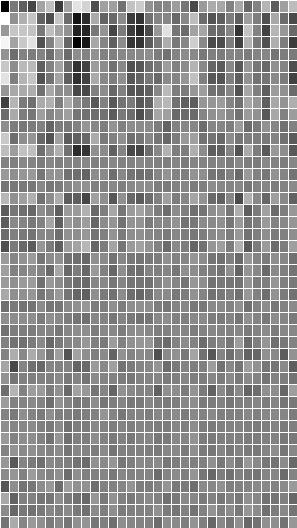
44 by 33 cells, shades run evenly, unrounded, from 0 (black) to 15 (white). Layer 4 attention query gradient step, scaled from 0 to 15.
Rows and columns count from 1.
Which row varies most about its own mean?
4
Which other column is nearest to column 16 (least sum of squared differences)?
15
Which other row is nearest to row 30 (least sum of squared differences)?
33
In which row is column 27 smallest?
3
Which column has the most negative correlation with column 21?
6
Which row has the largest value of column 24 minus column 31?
1
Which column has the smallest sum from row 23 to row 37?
8
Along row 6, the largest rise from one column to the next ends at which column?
11
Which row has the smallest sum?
2
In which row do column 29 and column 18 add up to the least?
30
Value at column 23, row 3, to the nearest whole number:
10
